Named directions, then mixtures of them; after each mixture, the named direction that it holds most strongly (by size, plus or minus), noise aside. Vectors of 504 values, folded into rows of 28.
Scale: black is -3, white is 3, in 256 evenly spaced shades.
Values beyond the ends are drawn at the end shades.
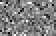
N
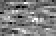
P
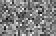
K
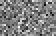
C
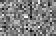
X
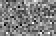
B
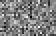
X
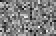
X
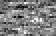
P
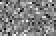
N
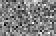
B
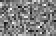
X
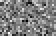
N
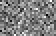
N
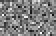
X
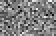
C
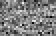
B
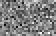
B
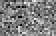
B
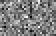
X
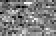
P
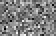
K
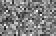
K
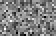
K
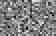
C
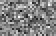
X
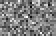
X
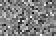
C
